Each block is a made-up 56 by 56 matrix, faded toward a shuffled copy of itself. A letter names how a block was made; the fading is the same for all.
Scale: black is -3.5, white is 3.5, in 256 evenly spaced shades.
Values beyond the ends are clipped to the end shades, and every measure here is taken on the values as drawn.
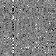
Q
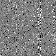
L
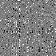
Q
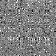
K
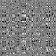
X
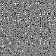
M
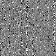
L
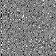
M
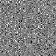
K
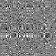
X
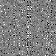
Q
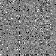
M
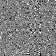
M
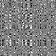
X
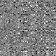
K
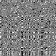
X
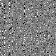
L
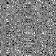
K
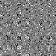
K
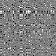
X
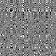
X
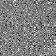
M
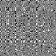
X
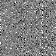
L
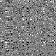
K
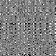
X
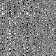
M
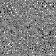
M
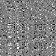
K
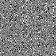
L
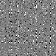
Q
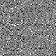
K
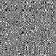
K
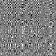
X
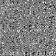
M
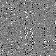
Q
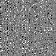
Q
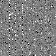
L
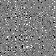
Q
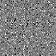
M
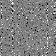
Q
